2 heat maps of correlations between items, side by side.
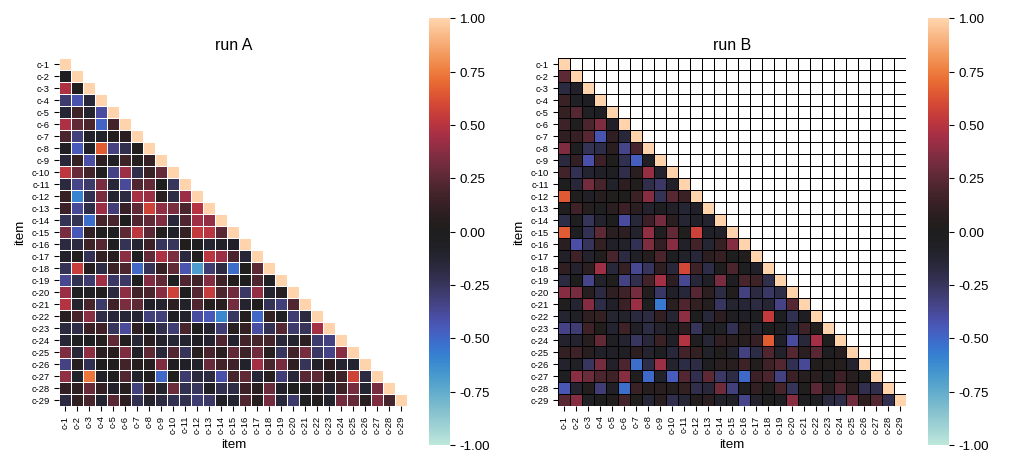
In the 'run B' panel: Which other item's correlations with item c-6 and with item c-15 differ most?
c-8
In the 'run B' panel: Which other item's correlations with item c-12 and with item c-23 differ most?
c-1
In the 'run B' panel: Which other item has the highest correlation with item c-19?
c-9
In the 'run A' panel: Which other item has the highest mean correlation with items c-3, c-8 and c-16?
c-27
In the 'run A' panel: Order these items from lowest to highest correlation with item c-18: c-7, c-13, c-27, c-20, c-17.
c-7, c-13, c-20, c-27, c-17
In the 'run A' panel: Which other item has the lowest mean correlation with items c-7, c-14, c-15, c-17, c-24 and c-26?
c-22
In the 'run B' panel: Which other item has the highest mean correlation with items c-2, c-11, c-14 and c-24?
c-18
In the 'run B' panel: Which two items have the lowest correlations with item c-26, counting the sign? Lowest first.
c-7, c-21
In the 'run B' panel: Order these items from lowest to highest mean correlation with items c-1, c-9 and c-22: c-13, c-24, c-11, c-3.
c-3, c-13, c-11, c-24
